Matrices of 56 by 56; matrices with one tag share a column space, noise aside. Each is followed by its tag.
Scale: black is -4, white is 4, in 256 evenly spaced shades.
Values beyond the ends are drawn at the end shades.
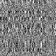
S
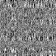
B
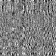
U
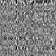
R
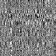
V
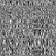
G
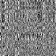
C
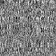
S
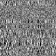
G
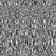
G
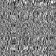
R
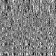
U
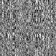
C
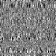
B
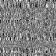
B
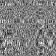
G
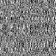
S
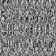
S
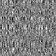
S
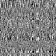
B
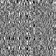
R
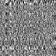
R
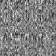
C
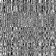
U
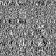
G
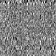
R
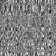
U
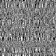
B
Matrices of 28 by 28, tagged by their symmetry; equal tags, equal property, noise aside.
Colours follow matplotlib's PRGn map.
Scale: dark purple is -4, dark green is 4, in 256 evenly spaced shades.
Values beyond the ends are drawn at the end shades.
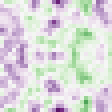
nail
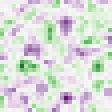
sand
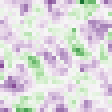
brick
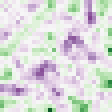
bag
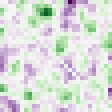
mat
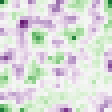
bag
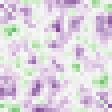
brick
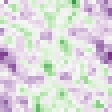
brick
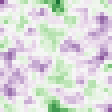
brick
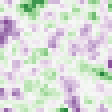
sand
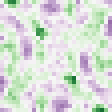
brick
